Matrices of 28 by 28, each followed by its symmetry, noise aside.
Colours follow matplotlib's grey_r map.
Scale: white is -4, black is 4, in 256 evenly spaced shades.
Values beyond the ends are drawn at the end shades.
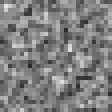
symmetric.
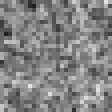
symmetric.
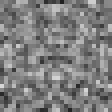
mirrored left to right.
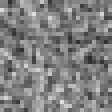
antisymmetric.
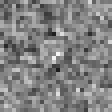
symmetric.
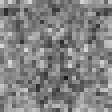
mirrored left to right.
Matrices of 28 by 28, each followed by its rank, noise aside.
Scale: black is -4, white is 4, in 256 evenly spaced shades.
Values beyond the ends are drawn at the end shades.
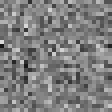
six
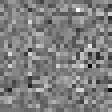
five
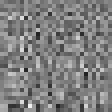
four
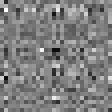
three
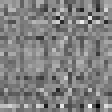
three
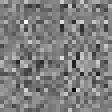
four
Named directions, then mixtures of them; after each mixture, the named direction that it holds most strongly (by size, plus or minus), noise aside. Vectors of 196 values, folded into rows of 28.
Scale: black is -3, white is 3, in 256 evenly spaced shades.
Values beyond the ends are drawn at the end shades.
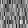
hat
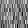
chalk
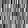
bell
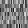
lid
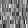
bell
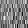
chalk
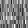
lid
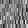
hat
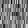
bell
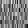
bell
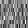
chalk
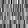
bell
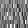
chalk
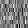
chalk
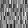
hat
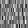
lid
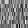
lid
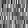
bell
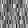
hat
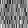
hat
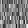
hat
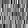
bell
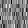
bell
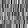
bell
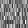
hat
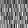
chalk
